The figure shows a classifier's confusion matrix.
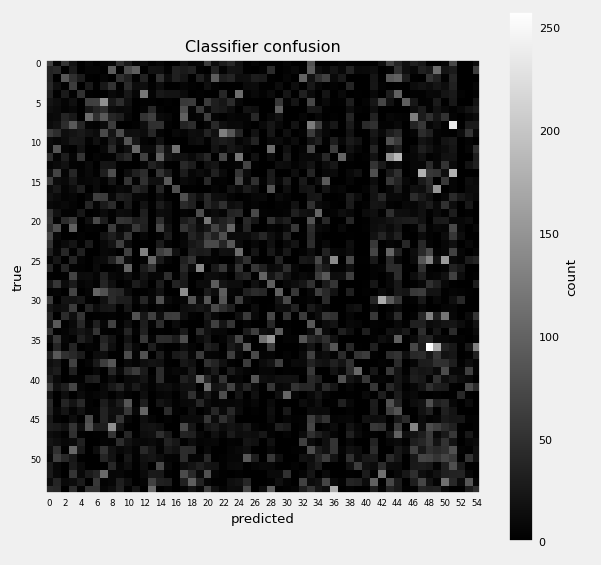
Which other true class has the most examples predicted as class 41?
53
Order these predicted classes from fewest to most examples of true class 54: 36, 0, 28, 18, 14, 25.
14, 18, 0, 25, 28, 36
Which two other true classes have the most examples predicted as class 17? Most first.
29, 7
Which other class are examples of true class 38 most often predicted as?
8
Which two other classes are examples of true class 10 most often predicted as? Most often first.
43, 44
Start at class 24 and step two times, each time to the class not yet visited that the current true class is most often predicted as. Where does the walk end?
44
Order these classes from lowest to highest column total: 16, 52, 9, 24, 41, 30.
52, 16, 30, 9, 24, 41
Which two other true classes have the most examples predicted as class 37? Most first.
12, 40
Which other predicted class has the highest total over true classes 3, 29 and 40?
17
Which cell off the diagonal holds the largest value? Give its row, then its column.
36, 48
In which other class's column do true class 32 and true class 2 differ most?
50
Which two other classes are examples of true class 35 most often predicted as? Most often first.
28, 27
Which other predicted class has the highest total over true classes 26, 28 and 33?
21
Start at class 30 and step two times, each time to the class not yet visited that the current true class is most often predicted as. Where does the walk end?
22
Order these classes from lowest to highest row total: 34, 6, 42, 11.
42, 6, 34, 11
